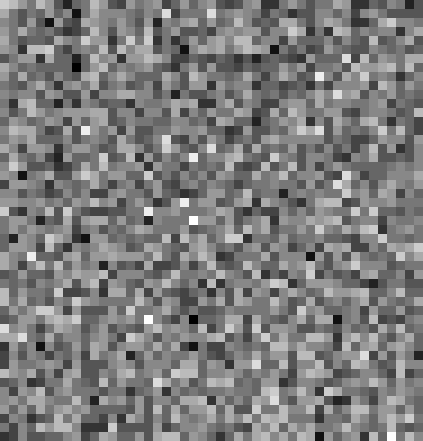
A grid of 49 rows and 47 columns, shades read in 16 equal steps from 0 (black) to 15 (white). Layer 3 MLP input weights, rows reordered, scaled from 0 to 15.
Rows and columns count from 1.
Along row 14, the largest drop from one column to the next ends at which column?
35
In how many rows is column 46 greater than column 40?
19
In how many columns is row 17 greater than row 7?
24
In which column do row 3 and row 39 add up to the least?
5
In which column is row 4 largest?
33
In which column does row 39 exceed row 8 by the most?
9
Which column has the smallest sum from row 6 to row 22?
7
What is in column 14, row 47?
3
